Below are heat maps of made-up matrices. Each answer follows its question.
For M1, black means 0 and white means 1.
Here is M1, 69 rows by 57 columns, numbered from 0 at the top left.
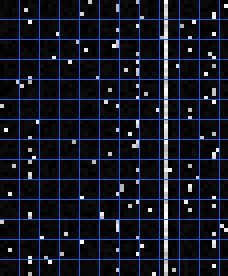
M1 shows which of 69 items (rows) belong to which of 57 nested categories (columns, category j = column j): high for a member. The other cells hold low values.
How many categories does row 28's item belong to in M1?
1
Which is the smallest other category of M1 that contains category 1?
29
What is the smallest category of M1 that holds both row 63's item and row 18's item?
34
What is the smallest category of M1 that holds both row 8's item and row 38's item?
53
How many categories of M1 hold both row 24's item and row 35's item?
2
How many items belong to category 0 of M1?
2
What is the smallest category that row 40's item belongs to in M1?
23
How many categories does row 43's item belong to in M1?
2
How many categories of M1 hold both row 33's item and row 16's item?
2
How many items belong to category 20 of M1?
3
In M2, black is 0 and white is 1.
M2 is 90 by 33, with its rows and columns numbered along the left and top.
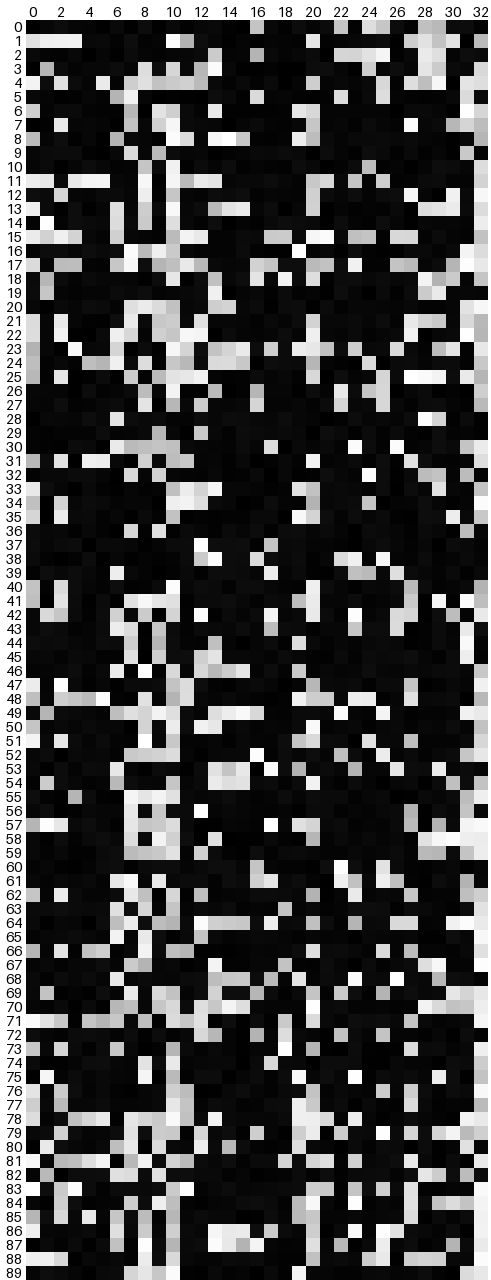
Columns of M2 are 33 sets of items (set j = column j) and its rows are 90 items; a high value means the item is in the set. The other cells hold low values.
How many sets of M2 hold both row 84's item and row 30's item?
6
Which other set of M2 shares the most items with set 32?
10
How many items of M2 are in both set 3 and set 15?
1
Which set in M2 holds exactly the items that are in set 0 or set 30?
20
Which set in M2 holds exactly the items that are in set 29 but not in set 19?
28
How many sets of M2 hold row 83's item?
11
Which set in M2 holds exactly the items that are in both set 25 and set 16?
22
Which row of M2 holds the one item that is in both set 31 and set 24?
32
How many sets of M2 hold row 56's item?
5
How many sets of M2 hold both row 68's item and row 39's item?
4
